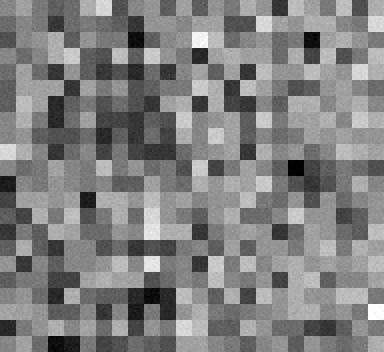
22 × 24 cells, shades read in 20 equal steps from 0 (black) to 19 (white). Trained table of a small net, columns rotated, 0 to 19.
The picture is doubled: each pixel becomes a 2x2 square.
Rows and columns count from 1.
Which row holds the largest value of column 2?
7
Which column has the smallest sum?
9
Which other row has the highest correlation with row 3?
6
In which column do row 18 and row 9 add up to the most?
14
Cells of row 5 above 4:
19
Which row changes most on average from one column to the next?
4
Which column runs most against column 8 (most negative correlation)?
2
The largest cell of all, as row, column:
20, 24
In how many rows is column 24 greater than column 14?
13
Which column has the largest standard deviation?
10
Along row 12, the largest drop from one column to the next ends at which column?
18
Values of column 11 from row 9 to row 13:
5 4 9 9 11
